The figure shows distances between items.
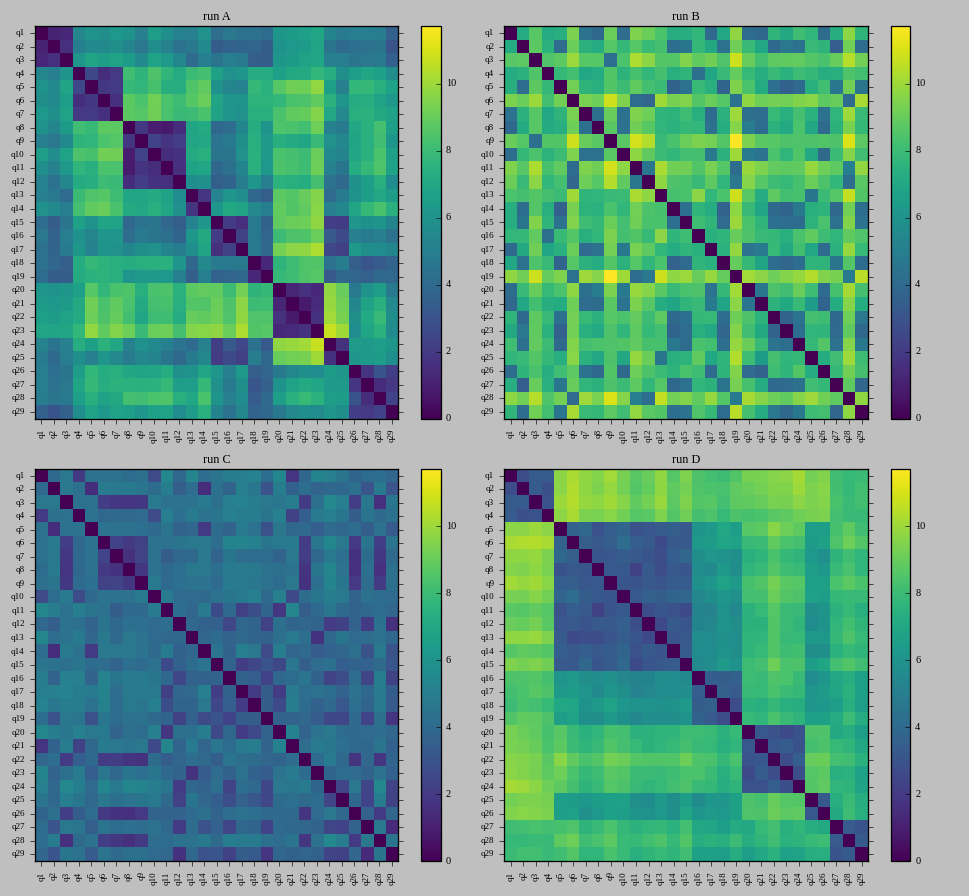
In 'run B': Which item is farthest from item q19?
q9
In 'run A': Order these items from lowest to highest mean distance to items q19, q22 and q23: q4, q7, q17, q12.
q12, q4, q17, q7
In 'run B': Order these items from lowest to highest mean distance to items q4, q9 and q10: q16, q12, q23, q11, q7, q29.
q7, q16, q23, q29, q12, q11
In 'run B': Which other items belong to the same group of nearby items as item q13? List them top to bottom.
q25
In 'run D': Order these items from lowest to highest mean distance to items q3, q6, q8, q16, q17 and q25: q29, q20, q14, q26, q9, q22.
q14, q9, q26, q29, q20, q22
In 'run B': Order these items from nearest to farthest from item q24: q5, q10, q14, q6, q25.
q5, q14, q25, q10, q6
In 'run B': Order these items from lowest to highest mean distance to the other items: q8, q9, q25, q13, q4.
q8, q4, q25, q13, q9
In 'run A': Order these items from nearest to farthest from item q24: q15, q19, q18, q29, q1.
q15, q19, q18, q1, q29
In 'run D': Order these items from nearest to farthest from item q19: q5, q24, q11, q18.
q18, q11, q5, q24
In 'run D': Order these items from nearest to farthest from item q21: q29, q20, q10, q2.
q20, q29, q10, q2
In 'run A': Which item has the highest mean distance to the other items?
q23
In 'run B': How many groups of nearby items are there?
6
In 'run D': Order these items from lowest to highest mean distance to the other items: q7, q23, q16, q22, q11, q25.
q11, q7, q16, q25, q23, q22
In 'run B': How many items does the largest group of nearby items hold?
10
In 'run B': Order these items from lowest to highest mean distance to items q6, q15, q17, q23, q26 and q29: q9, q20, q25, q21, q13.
q21, q20, q25, q13, q9
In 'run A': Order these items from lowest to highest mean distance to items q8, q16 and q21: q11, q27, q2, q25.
q11, q2, q25, q27
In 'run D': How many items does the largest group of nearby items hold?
11
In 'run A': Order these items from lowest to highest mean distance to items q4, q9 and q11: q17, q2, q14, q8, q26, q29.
q8, q2, q17, q29, q26, q14
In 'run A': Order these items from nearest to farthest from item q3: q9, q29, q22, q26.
q29, q26, q9, q22
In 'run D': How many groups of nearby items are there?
6
